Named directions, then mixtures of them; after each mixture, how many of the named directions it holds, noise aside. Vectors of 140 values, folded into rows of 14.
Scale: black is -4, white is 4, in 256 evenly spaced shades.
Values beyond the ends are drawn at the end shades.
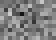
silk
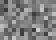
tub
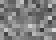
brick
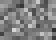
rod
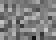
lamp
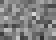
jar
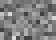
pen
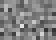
four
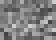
two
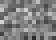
three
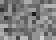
two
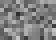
three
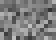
two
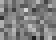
three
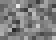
two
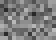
two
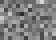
two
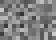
two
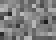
four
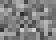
four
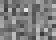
three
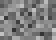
one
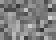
four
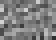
four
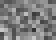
three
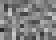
three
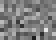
one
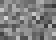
one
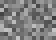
four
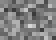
three
